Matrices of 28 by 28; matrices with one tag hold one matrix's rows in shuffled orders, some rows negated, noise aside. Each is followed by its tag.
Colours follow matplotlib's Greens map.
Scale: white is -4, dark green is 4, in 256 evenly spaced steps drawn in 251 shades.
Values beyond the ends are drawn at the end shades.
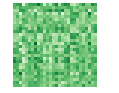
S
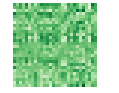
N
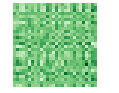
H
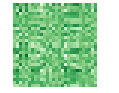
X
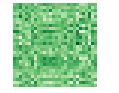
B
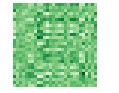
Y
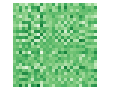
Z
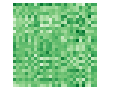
N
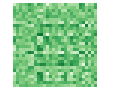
Y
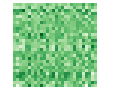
H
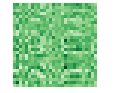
X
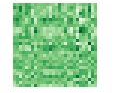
B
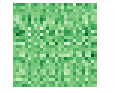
H
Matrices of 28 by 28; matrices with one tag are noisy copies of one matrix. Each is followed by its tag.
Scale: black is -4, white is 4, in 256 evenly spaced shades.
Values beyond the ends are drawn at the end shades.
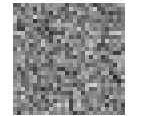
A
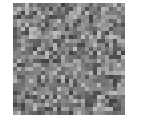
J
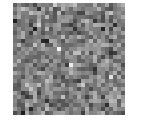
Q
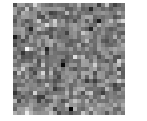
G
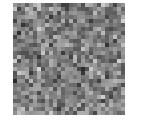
G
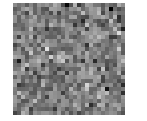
A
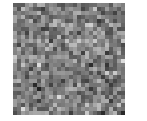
A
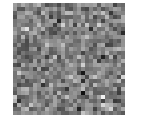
G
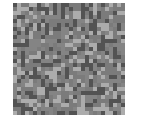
J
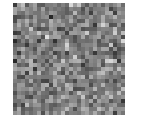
J
